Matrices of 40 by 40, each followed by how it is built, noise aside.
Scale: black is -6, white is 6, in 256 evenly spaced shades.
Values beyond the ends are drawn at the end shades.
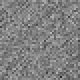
Hankel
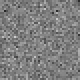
uneven columns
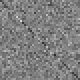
diagonal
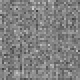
blocks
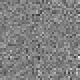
low rank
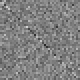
diagonal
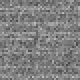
blocks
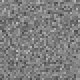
repeating columns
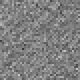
Hankel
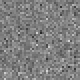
uneven columns
